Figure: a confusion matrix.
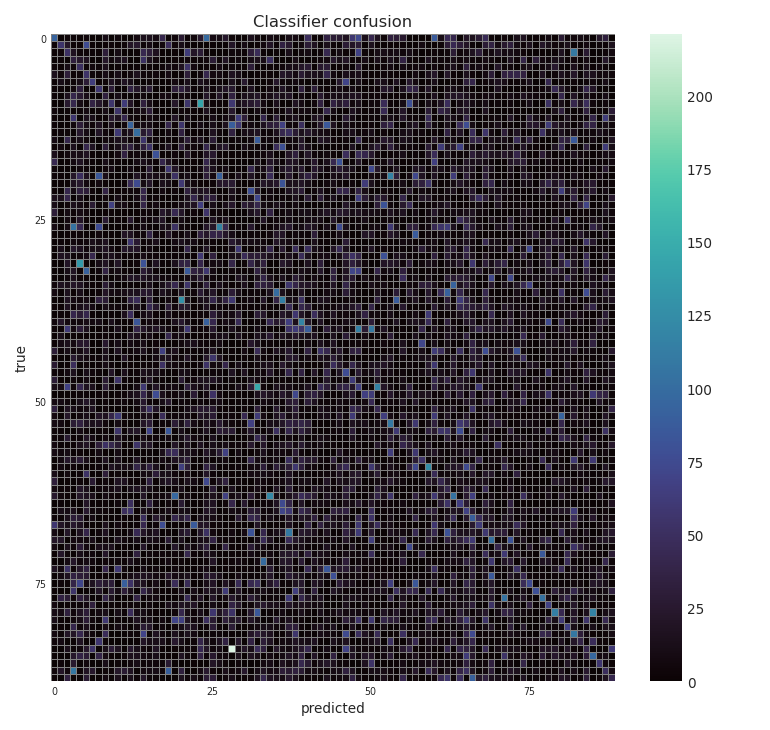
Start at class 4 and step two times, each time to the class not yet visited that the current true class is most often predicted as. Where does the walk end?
31
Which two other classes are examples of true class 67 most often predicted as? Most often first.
22, 17
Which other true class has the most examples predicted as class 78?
39
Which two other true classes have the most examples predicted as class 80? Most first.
52, 21
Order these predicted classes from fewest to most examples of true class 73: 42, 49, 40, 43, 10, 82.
49, 82, 42, 40, 10, 43
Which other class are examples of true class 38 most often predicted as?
59
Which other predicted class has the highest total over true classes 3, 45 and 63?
34
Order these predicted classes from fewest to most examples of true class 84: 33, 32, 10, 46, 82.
82, 10, 33, 32, 46
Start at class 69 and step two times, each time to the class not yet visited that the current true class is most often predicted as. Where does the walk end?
33
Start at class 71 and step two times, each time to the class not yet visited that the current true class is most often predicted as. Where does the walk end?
37
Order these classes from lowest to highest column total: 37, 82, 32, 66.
82, 32, 37, 66
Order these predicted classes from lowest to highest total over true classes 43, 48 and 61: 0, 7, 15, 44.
7, 44, 15, 0
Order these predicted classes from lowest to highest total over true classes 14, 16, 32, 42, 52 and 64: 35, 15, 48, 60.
35, 15, 60, 48
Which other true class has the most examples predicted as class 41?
38
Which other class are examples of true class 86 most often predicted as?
50
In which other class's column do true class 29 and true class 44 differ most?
75
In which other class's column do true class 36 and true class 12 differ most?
54
